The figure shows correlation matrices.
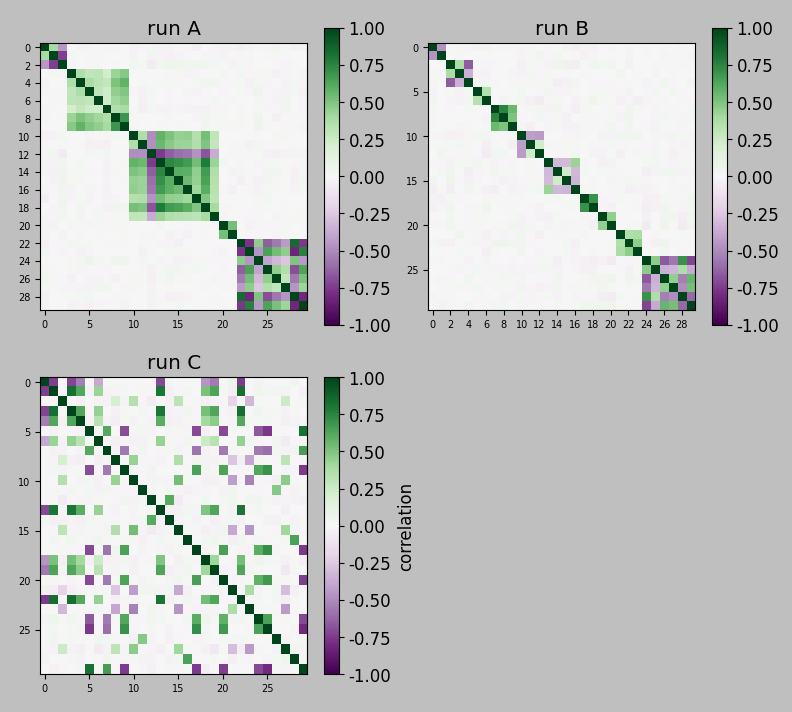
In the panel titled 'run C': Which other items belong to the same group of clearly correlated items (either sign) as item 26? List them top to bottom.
11
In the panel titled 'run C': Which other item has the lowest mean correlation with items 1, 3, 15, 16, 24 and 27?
0
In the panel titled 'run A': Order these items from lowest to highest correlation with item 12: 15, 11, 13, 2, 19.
13, 15, 11, 19, 2
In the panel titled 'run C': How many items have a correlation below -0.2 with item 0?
8
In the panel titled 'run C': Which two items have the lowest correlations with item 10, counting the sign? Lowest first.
23, 21
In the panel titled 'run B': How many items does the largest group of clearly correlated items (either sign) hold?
6
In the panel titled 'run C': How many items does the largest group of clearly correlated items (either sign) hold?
9
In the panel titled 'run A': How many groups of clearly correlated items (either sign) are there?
5
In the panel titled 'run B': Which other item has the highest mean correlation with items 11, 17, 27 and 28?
18
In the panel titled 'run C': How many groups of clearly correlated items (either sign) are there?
6
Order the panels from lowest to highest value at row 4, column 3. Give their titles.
run B, run A, run C
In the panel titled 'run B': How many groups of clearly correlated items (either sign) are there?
10
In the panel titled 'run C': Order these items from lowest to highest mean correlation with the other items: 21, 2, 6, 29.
29, 21, 2, 6
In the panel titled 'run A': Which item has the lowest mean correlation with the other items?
12
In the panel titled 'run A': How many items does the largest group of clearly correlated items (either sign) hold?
10
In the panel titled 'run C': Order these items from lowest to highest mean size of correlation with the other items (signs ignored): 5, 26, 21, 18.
26, 21, 18, 5
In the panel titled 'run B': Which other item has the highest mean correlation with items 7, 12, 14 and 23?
8
